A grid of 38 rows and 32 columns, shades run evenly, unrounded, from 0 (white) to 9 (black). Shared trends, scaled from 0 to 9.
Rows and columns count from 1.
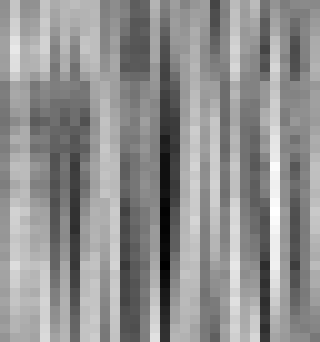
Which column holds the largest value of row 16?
17
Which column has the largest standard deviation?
22
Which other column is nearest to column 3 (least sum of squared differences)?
19
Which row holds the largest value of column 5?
14
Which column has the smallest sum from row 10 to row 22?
28
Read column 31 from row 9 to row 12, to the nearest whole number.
4 4 4 4
